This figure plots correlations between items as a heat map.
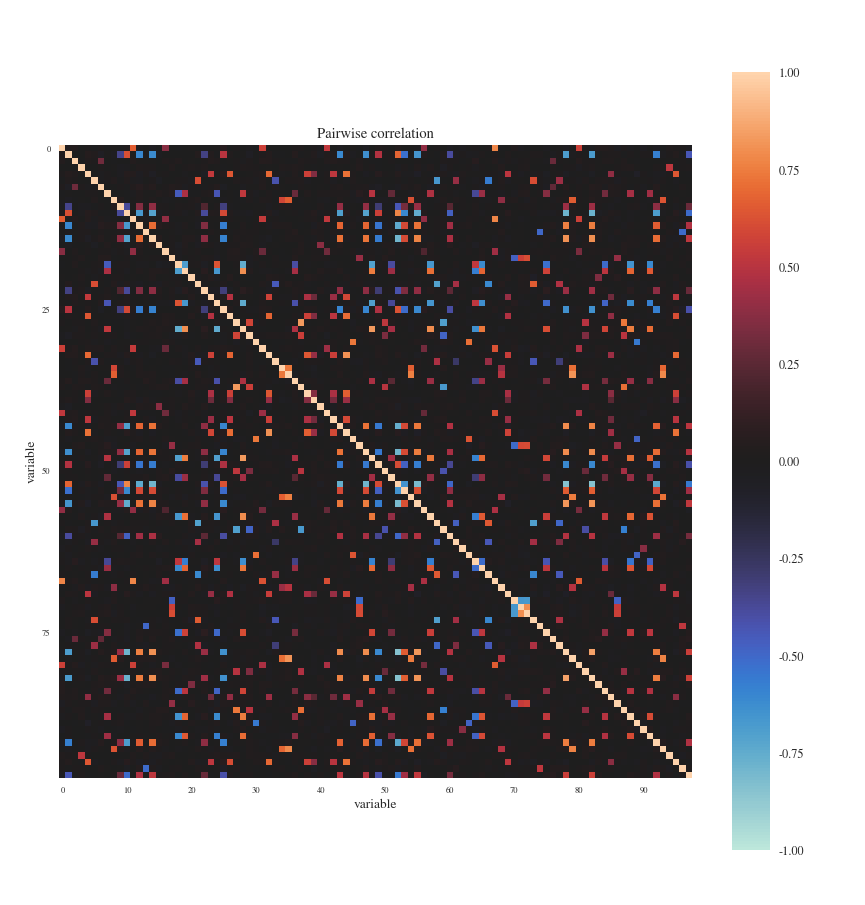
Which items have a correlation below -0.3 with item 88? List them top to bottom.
18, 24, 64
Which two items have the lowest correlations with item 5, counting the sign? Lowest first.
58, 66
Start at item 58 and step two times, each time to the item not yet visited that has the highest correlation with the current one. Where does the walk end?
33
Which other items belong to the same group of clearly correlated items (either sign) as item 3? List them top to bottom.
94
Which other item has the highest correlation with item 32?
44
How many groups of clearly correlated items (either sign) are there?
15
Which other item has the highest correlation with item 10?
52
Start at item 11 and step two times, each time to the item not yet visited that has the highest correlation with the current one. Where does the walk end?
0
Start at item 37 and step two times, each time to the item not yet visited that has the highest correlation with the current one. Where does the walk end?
87
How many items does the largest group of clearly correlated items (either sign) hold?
18
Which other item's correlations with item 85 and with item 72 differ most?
71
